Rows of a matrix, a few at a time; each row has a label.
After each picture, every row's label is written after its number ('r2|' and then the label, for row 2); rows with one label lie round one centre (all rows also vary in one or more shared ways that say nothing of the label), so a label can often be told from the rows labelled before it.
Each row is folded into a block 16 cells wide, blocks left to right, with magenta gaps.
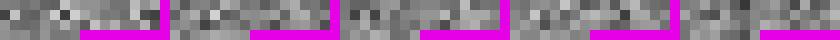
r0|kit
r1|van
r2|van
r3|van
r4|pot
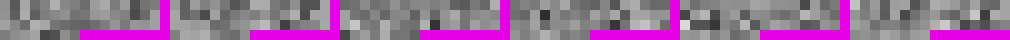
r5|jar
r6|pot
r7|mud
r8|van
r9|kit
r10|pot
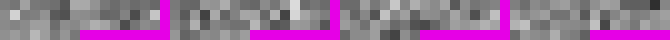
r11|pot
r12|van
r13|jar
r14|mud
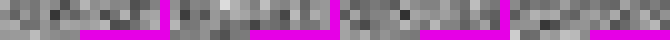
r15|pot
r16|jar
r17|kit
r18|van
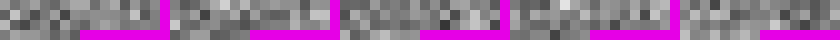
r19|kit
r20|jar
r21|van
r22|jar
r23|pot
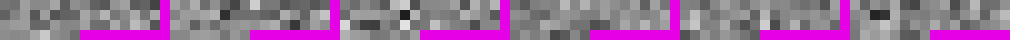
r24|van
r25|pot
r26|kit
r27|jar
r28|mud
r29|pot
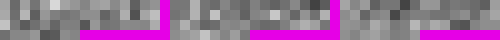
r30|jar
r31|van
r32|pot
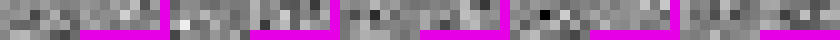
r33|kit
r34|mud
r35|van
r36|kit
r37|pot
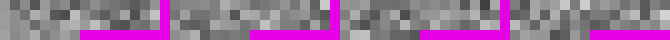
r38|pot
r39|kit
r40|kit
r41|jar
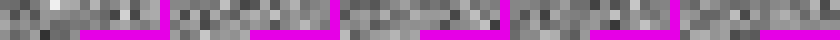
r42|jar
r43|van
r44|van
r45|van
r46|kit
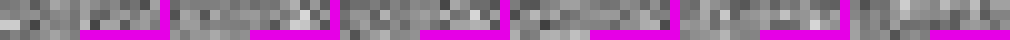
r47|mud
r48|van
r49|van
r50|van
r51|van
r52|jar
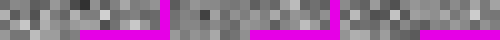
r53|van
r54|van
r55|kit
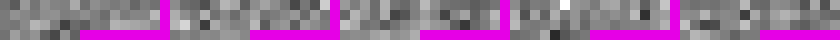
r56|jar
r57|mud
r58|pot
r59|jar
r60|kit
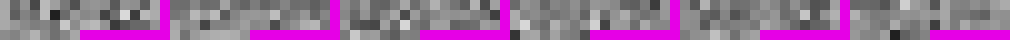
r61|pot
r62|van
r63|kit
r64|mud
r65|pot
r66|jar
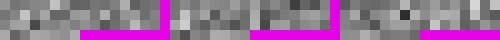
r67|van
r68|mud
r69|kit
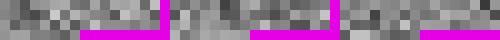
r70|kit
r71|pot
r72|kit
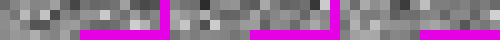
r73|van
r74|mud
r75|pot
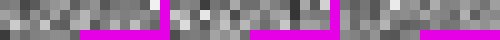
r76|mud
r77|mud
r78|jar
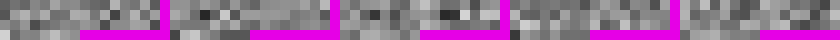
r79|van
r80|kit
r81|pot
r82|mud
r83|pot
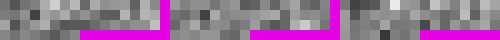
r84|jar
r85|van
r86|jar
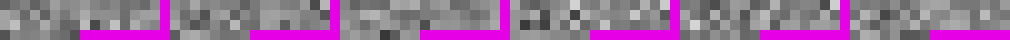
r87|mud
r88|kit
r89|jar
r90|kit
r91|mud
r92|kit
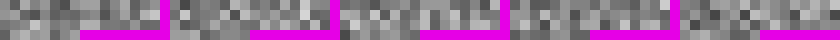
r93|pot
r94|kit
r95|mud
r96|mud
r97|kit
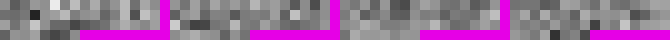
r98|jar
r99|kit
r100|pot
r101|jar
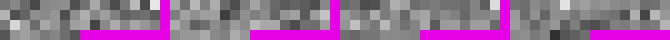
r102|mud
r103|pot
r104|mud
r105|jar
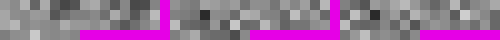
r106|pot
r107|kit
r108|kit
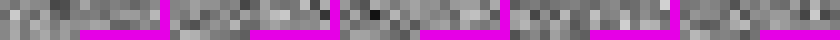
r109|pot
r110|kit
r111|kit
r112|mud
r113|kit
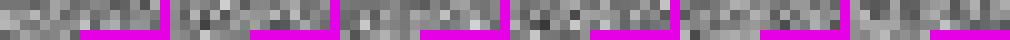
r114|mud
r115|van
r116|van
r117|kit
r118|van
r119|pot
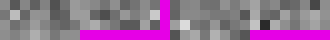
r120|pot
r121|mud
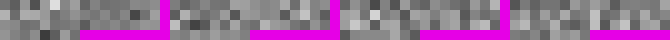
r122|jar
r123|kit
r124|mud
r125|mud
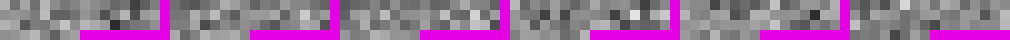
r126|pot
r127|van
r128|van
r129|pot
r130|pot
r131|jar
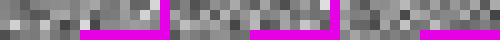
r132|mud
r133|mud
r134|kit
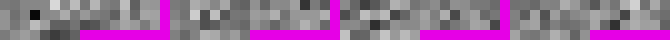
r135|jar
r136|van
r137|van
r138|van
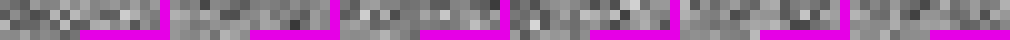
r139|kit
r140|pot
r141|van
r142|van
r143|pot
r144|pot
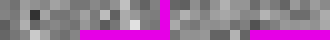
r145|van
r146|jar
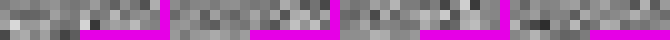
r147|mud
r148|van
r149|van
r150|kit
